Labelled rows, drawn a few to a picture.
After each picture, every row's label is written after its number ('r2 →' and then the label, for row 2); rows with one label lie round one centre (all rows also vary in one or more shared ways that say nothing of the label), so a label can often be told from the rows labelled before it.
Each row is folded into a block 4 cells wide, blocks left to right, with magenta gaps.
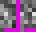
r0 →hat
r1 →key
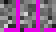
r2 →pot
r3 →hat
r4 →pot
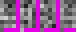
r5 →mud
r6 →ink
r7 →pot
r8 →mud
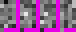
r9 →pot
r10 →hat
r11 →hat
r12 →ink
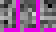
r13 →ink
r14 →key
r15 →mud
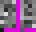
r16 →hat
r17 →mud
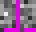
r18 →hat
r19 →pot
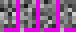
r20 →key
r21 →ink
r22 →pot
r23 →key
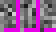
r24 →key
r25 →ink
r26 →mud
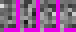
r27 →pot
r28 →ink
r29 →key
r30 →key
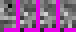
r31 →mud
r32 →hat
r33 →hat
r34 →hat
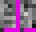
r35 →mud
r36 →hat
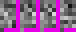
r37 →hat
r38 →key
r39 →key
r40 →mud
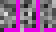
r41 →hat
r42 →ink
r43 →ink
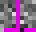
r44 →key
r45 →hat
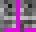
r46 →mud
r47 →mud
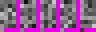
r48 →key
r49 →pot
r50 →ink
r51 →pot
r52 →mud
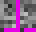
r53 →mud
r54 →hat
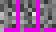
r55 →key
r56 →key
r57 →pot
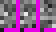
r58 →hat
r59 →hat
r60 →mud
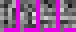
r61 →ink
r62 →key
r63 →mud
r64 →mud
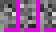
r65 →key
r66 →pot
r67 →key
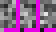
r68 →ink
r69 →hat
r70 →hat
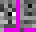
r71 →key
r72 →mud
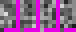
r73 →hat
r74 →mud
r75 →ink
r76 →pot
